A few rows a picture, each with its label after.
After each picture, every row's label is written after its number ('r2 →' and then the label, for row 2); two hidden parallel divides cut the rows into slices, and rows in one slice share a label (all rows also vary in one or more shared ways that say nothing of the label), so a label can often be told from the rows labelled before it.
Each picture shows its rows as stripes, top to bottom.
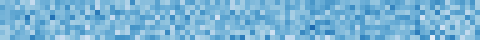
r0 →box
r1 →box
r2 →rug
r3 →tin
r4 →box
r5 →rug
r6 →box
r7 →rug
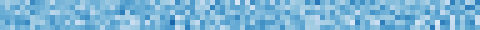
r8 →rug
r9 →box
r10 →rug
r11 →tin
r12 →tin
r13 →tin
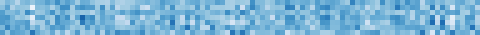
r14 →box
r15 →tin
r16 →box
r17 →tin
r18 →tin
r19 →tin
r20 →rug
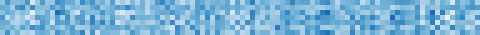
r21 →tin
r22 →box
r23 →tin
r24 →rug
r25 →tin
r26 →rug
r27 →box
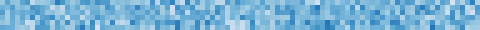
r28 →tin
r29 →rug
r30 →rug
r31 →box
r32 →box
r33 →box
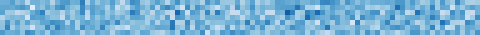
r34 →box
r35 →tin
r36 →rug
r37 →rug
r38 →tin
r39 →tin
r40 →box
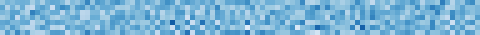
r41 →tin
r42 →box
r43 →rug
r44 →rug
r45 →tin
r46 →rug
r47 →tin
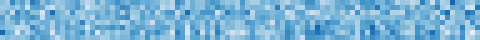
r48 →rug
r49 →rug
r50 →tin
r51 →box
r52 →box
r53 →rug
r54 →rug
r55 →rug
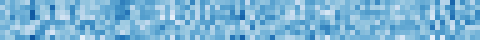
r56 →rug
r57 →box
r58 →rug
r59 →rug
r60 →tin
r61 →box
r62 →box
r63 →rug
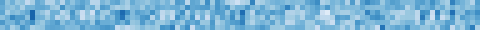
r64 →rug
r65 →box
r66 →rug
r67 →rug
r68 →box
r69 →tin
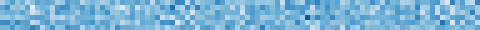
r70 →rug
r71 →tin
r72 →tin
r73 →rug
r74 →tin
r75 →box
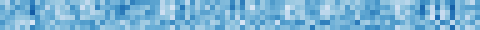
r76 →rug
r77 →rug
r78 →rug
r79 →rug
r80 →tin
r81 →rug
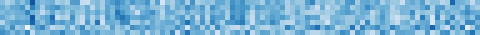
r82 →rug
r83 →box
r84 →box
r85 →rug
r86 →box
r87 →rug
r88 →tin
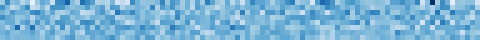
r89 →tin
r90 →tin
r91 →rug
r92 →box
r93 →tin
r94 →box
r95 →box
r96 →box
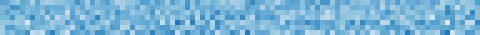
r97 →box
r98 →box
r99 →box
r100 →box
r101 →rug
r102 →box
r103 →tin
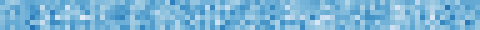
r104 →box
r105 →box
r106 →box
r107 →rug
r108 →tin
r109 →box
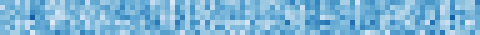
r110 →rug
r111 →rug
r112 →rug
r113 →rug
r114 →rug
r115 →rug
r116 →tin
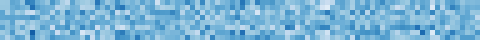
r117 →box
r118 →rug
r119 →box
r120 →box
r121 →box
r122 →box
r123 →rug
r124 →box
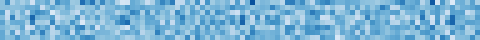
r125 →tin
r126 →box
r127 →rug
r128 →rug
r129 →rug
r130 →box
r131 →rug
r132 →tin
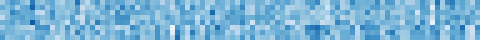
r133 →rug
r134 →rug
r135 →box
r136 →box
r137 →box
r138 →rug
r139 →rug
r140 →rug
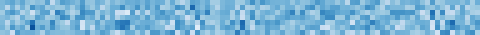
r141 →box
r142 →rug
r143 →tin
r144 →box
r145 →rug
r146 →rug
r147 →tin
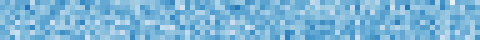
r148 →tin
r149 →tin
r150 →box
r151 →box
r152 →box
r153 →rug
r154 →box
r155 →rug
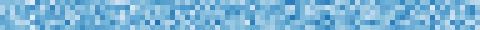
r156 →box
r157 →box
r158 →tin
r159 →tin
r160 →rug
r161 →tin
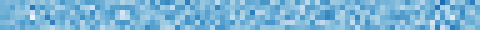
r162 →tin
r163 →rug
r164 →box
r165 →tin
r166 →box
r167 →rug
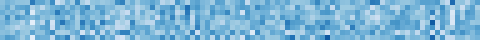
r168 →rug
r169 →tin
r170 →tin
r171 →tin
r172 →tin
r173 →box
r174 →rug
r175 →tin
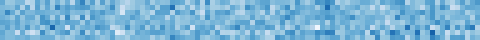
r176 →box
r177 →tin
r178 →box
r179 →box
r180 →box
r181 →tin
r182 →box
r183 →box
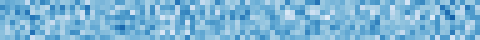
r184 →rug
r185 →tin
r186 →tin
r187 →rug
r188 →rug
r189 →rug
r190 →rug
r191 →tin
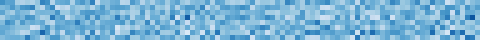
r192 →box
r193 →box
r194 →tin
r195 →tin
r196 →rug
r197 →tin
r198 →rug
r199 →tin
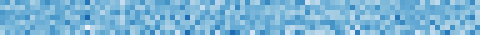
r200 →tin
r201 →box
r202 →box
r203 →tin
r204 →box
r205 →rug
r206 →tin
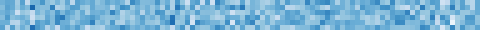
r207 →rug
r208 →rug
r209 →box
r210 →tin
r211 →tin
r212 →rug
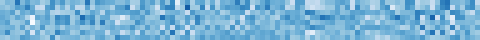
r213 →tin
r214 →tin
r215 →rug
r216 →tin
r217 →tin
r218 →rug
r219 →tin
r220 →box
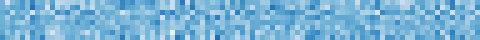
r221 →rug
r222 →rug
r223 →tin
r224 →rug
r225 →box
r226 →box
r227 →rug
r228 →rug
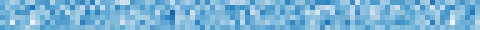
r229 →box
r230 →box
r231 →tin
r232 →tin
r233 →tin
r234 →box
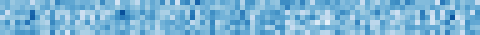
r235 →tin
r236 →box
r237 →rug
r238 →rug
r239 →tin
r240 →box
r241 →box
